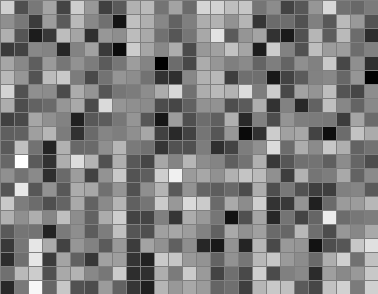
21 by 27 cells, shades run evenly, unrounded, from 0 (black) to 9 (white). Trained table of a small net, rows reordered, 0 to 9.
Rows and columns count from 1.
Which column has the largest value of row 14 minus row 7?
2
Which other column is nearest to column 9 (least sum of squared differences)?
19
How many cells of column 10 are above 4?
11
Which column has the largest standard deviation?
20
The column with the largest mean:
15
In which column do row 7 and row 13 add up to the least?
21
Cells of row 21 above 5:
13
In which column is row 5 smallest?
12
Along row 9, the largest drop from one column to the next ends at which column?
18
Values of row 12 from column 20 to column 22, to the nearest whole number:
2 3 4
